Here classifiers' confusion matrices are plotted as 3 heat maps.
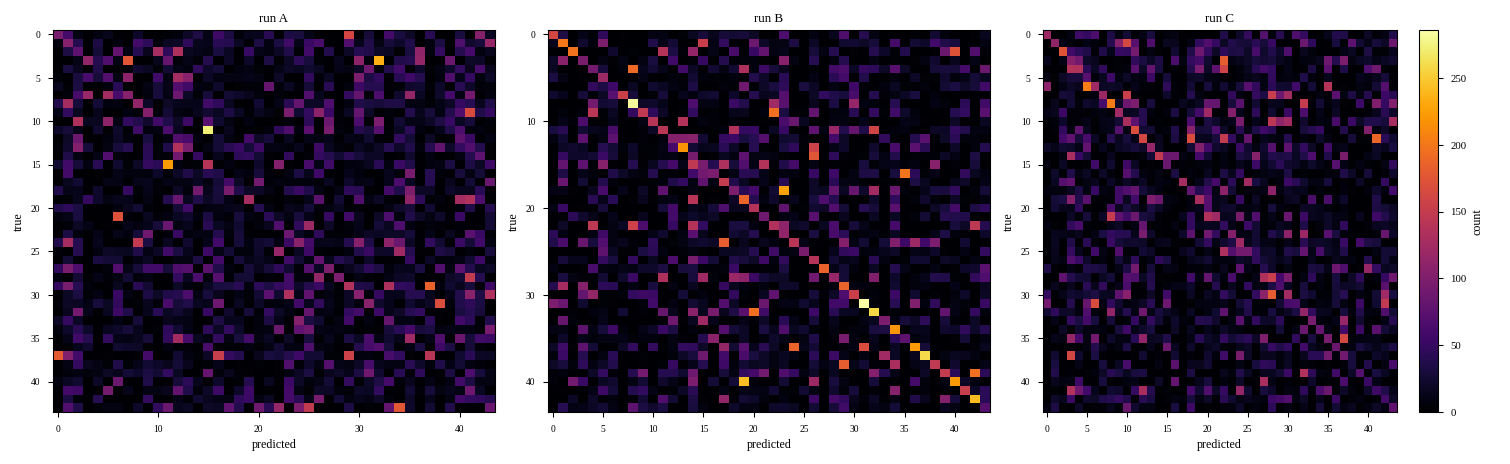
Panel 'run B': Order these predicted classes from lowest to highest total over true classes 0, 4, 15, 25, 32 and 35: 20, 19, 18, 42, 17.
42, 18, 17, 20, 19
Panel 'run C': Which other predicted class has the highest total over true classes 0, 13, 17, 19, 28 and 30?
27
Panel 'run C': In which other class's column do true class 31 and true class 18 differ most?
42
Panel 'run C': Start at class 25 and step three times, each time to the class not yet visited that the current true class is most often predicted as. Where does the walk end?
41
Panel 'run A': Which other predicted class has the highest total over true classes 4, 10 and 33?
2
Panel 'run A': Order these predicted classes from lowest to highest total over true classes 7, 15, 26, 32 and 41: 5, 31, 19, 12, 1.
31, 19, 1, 12, 5
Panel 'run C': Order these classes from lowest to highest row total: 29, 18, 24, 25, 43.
43, 29, 24, 18, 25
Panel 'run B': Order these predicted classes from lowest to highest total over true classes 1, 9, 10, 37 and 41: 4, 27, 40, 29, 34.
27, 29, 40, 4, 34
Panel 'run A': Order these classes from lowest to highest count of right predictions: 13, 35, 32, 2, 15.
32, 2, 13, 35, 15
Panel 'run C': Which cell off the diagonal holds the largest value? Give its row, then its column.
6, 5
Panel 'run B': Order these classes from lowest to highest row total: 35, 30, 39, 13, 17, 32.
35, 17, 30, 13, 32, 39
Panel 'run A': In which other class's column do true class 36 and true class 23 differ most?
9
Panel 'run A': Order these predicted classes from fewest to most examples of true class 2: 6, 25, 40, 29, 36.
29, 40, 25, 6, 36
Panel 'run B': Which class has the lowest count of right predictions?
6
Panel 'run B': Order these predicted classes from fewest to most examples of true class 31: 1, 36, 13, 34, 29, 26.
13, 26, 34, 29, 1, 36
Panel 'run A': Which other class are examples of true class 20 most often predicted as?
13
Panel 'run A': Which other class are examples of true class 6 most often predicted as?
21
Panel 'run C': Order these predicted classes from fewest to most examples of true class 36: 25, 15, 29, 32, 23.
23, 25, 29, 32, 15
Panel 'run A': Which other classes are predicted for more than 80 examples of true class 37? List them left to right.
0, 1, 16, 29
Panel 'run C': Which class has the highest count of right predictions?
8
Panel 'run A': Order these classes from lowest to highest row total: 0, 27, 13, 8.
0, 8, 13, 27
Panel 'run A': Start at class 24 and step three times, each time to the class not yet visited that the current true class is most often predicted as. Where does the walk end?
43
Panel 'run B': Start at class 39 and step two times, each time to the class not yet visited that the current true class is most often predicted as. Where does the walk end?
17
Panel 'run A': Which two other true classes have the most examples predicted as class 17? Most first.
18, 43
